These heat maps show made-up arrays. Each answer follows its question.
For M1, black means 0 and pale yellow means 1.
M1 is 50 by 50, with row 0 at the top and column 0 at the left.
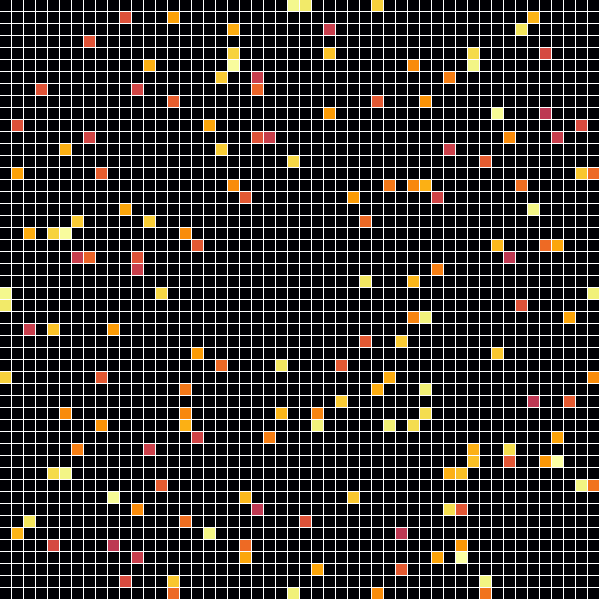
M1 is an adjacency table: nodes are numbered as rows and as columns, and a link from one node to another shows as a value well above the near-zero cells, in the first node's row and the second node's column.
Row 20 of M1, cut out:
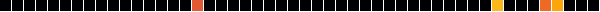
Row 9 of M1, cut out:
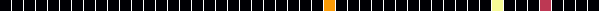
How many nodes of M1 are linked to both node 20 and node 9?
2
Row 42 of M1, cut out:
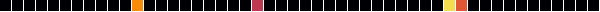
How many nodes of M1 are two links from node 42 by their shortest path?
7
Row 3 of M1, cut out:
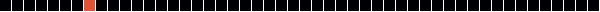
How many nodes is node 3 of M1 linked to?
1
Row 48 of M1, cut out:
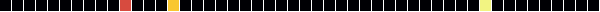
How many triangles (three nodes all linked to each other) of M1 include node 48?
0
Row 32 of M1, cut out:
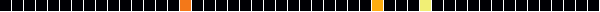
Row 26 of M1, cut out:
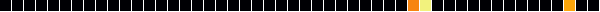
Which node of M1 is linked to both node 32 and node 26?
node 35
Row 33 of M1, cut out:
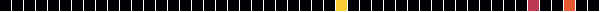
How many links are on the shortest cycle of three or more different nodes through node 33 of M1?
7
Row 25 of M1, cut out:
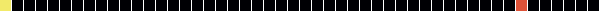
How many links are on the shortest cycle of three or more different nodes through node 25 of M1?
6
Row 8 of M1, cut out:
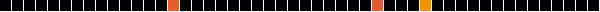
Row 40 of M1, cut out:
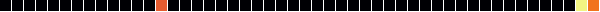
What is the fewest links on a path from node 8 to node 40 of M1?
3
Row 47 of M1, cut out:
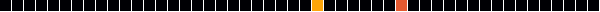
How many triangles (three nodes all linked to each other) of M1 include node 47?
0
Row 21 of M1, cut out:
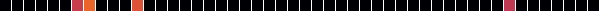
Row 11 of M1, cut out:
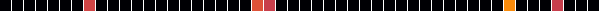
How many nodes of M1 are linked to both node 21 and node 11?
2
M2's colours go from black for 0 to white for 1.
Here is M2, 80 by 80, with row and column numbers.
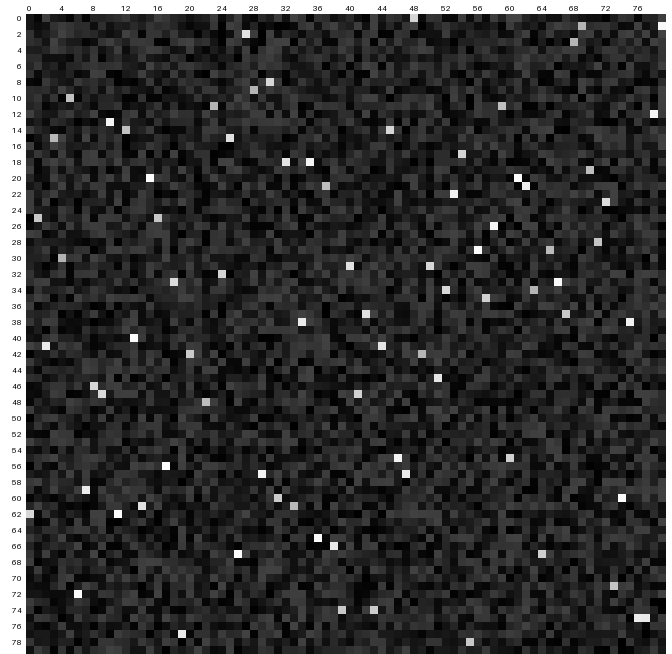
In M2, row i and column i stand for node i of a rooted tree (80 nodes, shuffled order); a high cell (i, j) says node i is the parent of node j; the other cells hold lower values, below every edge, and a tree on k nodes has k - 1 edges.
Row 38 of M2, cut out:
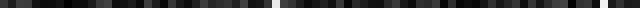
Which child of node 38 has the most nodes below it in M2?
75
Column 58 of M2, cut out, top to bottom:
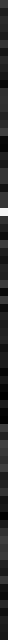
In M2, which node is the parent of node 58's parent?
67
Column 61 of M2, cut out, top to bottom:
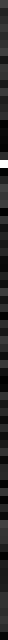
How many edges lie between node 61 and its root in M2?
4
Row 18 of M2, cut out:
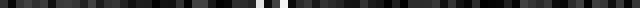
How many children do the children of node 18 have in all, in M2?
2
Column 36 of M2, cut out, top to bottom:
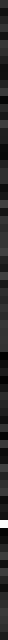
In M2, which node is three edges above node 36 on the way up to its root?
57
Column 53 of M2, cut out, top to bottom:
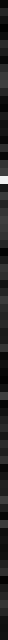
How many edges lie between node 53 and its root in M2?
5
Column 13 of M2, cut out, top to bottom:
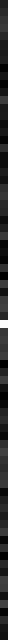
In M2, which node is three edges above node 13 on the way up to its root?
60
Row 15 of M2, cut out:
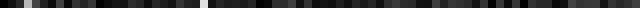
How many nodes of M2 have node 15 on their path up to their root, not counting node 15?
7
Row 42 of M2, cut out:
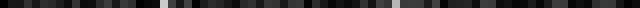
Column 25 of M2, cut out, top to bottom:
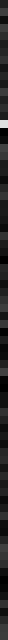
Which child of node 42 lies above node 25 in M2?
20
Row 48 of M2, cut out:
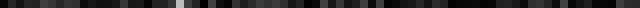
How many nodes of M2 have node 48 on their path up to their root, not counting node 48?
2
